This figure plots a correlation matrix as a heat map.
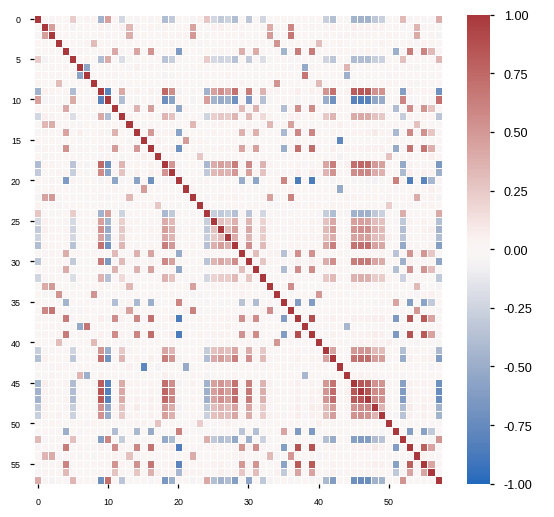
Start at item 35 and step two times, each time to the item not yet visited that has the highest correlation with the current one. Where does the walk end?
51
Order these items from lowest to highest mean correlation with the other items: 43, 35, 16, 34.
35, 43, 34, 16
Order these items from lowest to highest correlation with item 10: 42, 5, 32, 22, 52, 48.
42, 48, 32, 22, 5, 52
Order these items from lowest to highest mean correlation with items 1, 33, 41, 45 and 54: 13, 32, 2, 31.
31, 32, 13, 2
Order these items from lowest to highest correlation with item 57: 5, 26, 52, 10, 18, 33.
18, 26, 33, 5, 52, 10
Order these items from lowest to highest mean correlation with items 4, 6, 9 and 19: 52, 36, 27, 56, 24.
52, 24, 36, 56, 27
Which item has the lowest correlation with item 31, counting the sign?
20
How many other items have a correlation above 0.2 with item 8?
3
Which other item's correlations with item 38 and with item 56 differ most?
7
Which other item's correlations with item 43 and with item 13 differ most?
15
